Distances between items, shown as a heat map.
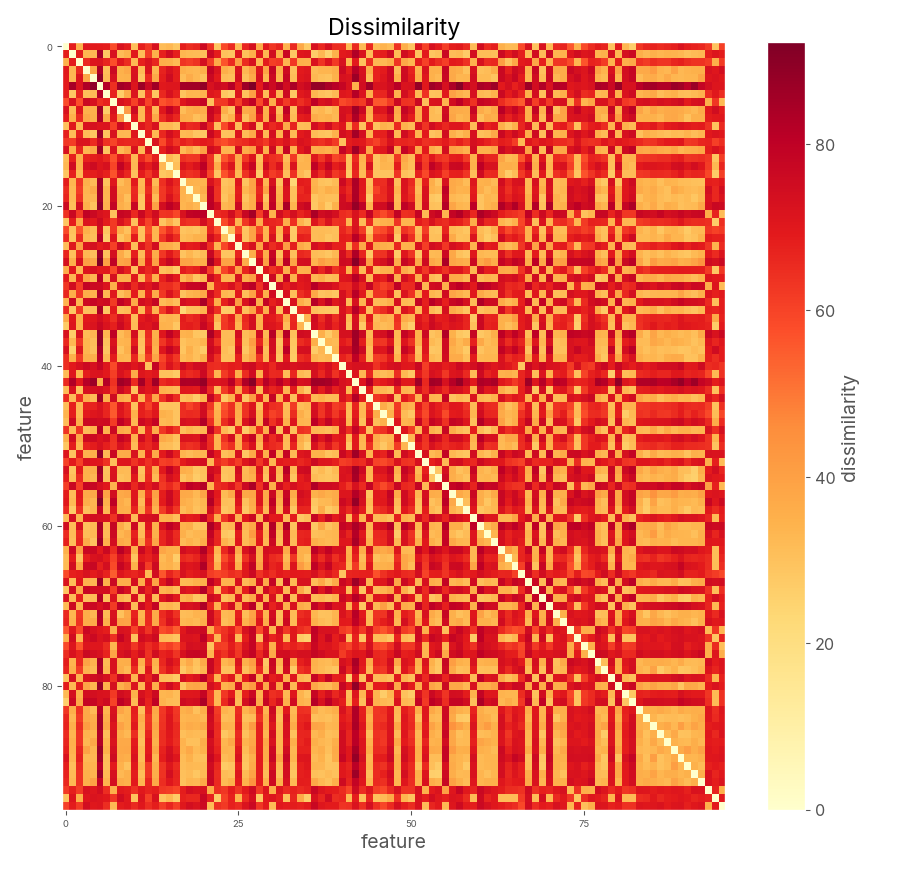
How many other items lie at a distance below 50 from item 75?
9
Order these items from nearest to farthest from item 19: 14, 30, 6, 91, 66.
91, 6, 14, 66, 30
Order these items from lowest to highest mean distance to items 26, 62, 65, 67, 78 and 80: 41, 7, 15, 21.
41, 15, 7, 21
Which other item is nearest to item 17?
33
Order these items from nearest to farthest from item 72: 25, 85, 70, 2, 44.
44, 85, 2, 25, 70
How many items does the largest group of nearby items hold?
51
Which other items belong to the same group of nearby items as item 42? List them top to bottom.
5
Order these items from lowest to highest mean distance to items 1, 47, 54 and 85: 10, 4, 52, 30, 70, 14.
4, 14, 10, 70, 52, 30
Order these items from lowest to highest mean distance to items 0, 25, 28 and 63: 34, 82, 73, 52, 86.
82, 34, 73, 52, 86
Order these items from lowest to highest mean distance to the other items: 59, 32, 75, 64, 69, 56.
69, 56, 64, 59, 32, 75
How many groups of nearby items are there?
5
